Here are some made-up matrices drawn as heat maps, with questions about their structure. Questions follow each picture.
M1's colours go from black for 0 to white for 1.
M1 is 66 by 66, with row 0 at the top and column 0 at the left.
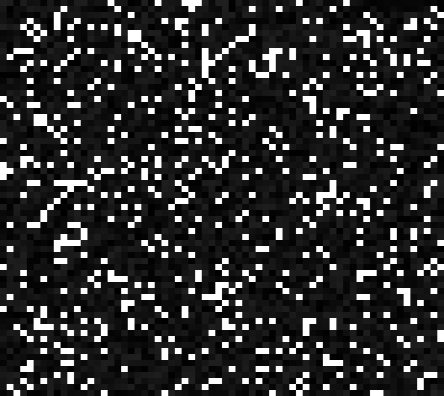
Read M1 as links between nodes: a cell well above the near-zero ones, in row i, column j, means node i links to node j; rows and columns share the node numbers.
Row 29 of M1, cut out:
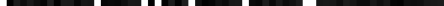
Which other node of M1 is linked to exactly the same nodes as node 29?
node 16
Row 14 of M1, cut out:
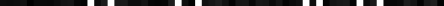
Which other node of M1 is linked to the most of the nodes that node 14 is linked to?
node 46
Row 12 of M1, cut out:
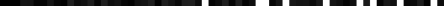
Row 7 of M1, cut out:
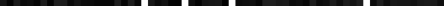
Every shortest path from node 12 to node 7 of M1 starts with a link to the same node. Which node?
node 48
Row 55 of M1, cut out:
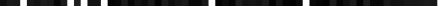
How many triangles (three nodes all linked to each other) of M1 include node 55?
4
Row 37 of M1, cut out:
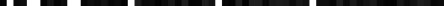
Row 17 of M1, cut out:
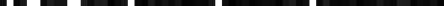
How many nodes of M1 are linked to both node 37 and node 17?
8
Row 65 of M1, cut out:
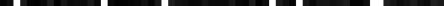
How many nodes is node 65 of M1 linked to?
7
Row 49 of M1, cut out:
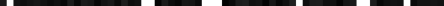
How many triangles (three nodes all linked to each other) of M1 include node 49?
3
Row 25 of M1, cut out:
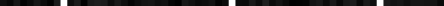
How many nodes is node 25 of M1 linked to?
3
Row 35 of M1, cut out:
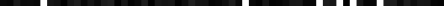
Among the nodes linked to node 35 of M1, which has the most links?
node 6
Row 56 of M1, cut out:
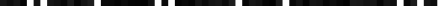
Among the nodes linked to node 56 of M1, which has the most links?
node 4
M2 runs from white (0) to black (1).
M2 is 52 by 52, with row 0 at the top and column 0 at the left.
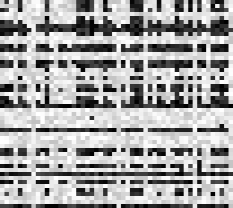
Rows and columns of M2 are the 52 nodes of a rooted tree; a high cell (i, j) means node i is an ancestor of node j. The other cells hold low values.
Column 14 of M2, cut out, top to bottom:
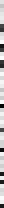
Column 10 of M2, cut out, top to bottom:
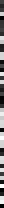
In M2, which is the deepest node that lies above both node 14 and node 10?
37
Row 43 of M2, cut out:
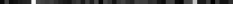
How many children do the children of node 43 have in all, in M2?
1
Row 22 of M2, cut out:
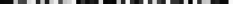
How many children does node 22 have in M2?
2
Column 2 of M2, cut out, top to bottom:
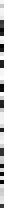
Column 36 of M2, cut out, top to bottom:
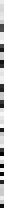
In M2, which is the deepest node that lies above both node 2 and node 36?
38
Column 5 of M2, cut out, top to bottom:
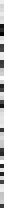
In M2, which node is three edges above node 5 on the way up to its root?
21
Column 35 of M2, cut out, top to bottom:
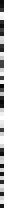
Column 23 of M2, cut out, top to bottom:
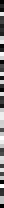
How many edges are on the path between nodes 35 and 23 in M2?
5
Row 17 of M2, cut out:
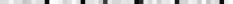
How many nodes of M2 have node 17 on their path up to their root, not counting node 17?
7
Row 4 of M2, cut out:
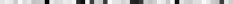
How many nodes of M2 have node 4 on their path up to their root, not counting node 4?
10
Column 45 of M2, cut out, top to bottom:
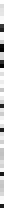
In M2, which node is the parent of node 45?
16
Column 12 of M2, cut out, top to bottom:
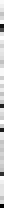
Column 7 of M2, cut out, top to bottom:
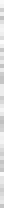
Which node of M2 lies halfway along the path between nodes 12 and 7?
51
